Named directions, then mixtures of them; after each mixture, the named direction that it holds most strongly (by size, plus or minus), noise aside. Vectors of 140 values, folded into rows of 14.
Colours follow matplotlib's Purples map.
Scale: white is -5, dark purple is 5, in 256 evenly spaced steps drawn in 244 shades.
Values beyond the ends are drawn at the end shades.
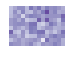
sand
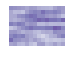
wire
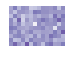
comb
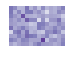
sand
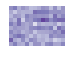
comb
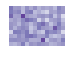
sand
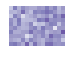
comb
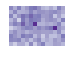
comb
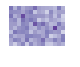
comb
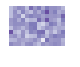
sand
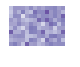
sand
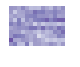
wire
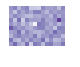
comb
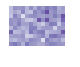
sand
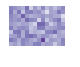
sand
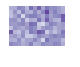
sand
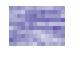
wire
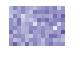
comb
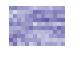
wire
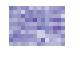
wire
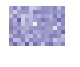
comb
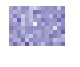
comb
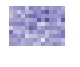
sand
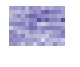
wire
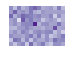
comb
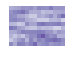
wire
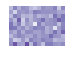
comb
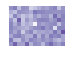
comb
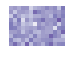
comb
